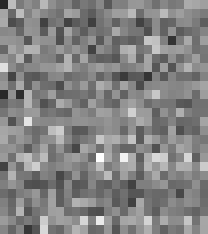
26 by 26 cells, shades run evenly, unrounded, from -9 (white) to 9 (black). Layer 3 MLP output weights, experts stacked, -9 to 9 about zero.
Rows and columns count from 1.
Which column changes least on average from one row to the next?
25
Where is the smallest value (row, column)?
18, 13
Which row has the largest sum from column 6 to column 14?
3
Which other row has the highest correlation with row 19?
11
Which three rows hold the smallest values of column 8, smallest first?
15, 16, 12
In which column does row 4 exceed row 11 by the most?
19
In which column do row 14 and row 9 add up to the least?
4
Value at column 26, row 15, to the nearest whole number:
-1
